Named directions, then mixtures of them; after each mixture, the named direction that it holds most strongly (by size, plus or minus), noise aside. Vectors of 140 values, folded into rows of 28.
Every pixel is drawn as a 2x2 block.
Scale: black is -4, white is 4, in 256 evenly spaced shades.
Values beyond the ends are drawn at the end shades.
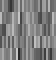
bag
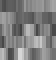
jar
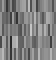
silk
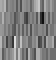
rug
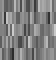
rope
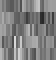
rug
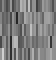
silk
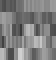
jar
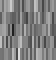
bag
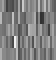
bag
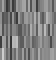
silk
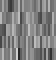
bag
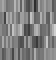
rope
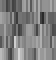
jar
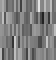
rug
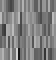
bag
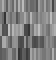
jar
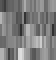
jar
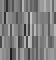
rope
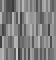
bag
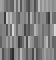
rope
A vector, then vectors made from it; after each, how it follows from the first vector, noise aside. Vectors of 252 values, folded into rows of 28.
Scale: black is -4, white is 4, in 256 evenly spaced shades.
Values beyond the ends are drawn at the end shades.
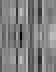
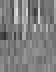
reversed, negated, partly zeroed.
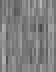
wrapped around, negated, shrunk.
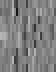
reversed, partly zeroed.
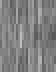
negated, shrunk.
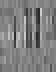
wrapped around, partly zeroed.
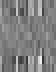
negated, partly zeroed.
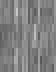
reversed, negated, shrunk.
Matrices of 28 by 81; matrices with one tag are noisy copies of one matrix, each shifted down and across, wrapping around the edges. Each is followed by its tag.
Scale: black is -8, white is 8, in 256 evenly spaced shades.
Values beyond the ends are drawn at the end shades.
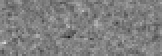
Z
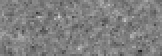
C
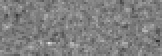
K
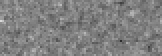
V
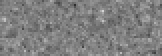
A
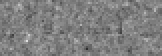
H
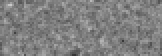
Z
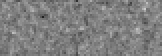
H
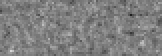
V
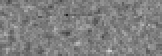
V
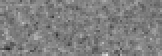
Z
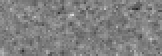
Z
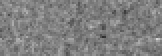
K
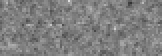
C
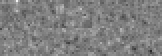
A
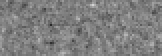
V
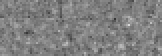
H
